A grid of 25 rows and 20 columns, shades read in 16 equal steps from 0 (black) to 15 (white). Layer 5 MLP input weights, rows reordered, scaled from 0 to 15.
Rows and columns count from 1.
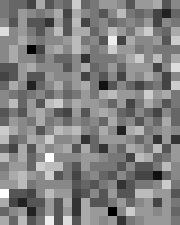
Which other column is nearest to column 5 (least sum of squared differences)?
11
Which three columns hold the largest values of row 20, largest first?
6, 3, 2
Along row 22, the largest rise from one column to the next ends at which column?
16
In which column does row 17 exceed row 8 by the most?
18
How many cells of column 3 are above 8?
13
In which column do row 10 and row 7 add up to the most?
20
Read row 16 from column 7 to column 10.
8 8 9 3
